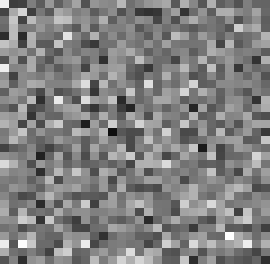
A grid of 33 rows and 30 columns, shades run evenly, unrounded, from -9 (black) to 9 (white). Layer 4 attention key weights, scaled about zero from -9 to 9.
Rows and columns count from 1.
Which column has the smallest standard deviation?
20
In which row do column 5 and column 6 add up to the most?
25
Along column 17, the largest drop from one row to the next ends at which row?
28
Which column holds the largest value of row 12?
21
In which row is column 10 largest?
31
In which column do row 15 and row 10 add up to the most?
10
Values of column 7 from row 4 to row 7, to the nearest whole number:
1 -2 5 -3
